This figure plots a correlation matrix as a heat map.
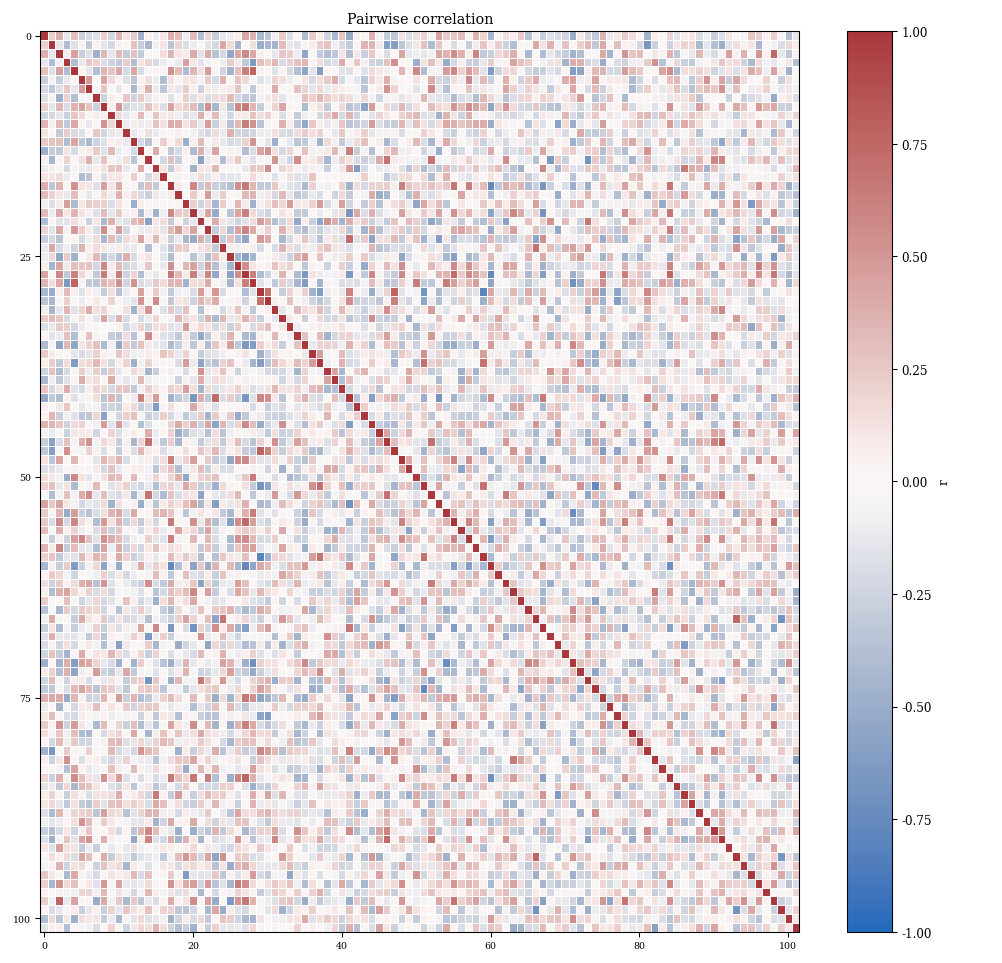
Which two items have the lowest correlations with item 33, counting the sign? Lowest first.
95, 50
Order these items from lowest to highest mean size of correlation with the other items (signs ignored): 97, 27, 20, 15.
97, 15, 20, 27
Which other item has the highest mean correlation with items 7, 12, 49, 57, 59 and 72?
51
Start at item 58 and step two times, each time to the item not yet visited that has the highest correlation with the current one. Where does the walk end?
98
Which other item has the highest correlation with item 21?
73
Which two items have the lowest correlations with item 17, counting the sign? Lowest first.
60, 67
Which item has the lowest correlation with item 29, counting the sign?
59
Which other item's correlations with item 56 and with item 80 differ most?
49
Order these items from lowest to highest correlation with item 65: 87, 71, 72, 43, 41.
87, 43, 72, 41, 71
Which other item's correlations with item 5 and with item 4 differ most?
71
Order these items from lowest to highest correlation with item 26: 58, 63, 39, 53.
39, 53, 58, 63
